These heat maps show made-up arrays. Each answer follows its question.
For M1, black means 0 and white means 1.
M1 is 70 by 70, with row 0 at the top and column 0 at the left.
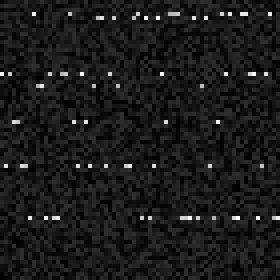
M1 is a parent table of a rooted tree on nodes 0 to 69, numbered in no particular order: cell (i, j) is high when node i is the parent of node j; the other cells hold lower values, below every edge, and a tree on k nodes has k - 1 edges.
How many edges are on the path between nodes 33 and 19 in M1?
4
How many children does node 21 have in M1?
5
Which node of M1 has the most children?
54
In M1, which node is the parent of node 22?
41
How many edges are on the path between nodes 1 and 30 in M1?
2
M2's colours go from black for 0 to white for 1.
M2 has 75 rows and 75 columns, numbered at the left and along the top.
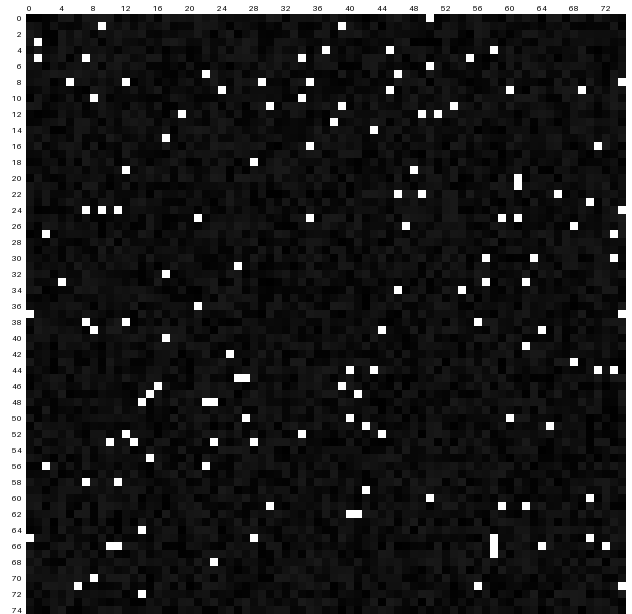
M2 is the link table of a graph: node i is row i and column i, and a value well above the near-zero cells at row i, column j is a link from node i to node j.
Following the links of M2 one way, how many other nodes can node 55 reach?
2
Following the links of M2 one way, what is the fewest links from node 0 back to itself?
8
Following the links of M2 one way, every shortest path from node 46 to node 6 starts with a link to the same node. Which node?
node 16
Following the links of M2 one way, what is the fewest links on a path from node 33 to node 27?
3
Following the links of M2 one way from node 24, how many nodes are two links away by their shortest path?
8
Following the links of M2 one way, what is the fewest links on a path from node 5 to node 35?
4
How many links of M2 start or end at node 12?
7
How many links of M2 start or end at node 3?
1
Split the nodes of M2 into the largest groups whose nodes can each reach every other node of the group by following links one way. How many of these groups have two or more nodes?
3
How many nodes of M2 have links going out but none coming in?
9
